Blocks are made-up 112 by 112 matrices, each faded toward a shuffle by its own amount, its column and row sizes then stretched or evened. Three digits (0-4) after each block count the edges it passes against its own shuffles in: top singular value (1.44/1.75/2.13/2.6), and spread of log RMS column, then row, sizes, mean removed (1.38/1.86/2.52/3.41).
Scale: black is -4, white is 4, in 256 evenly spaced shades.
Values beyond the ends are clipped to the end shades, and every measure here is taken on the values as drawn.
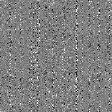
2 4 0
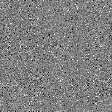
1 2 2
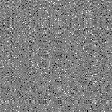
4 1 0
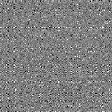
4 2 3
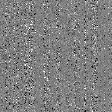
0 4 0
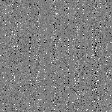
0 3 0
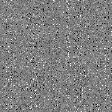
0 3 2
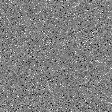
1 0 1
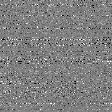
2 0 4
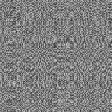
4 1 0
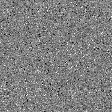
1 0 1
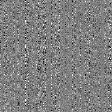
1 4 0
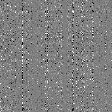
3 4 1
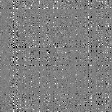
1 4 3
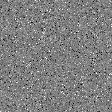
1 1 0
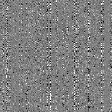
4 4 0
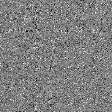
0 2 2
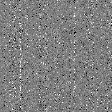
0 3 0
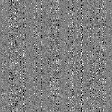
3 4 1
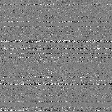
3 1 4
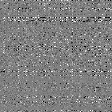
3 2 4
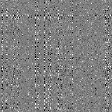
4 4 2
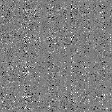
0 3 2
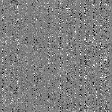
0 4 0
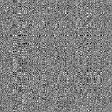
4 3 2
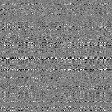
4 1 4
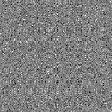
4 2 0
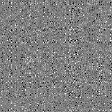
3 3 2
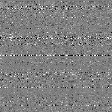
3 1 4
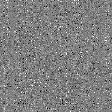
2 2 1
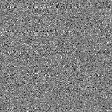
3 1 2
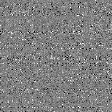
2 2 3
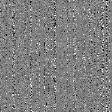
2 4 0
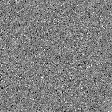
1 0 0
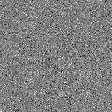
3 0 0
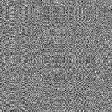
4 2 0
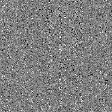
1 3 0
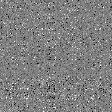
2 2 2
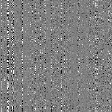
4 4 2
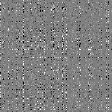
3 4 3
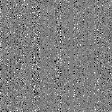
1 4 1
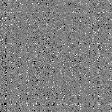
3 3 2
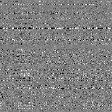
3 1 4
